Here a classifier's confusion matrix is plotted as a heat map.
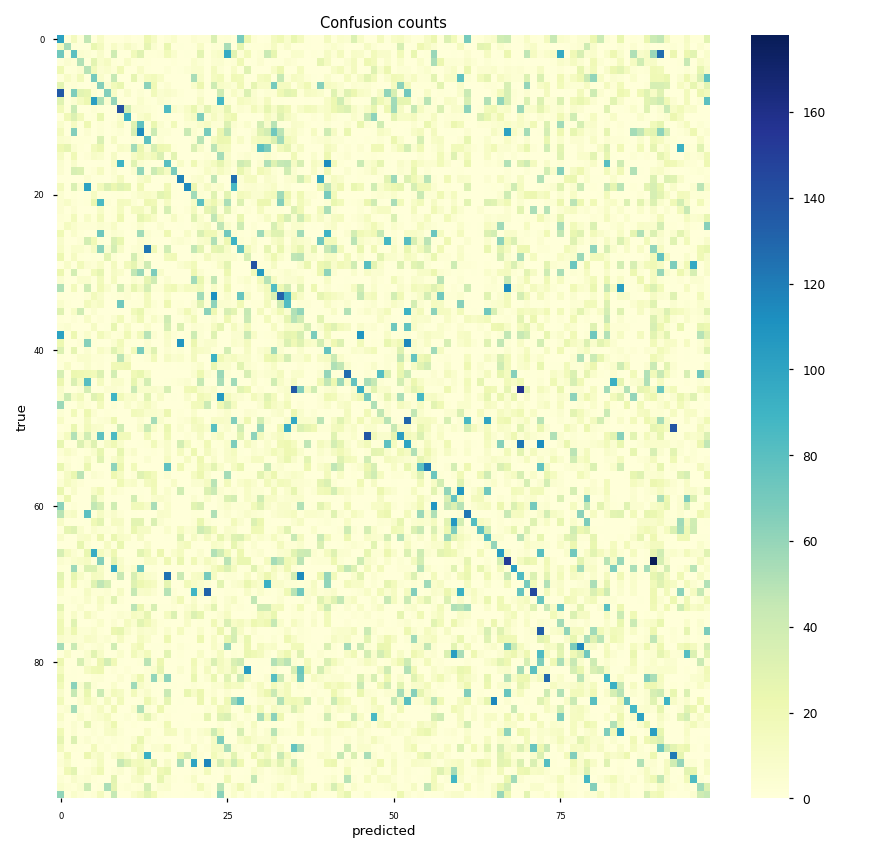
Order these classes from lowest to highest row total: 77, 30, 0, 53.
53, 77, 30, 0
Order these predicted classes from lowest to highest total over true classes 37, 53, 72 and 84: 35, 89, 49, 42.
35, 49, 42, 89
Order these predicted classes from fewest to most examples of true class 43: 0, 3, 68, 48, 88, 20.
20, 3, 0, 88, 68, 48
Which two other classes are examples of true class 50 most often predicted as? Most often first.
92, 34
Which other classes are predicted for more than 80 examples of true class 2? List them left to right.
25, 75, 90
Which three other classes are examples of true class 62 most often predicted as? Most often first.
59, 79, 93
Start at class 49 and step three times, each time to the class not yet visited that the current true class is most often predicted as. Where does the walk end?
16
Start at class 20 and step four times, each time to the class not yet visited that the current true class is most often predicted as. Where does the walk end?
89
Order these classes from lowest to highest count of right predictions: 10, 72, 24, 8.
24, 8, 72, 10
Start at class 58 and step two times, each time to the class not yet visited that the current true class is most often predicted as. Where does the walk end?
56
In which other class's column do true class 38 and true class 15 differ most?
45
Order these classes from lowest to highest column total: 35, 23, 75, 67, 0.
35, 75, 23, 0, 67
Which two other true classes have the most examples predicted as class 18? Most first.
39, 93
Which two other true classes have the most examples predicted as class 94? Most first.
79, 59
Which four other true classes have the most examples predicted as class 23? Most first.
33, 41, 50, 34
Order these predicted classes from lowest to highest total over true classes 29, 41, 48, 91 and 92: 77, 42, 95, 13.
42, 95, 13, 77
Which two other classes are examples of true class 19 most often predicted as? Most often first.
4, 26
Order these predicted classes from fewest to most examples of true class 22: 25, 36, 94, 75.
75, 36, 25, 94
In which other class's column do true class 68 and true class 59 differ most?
8
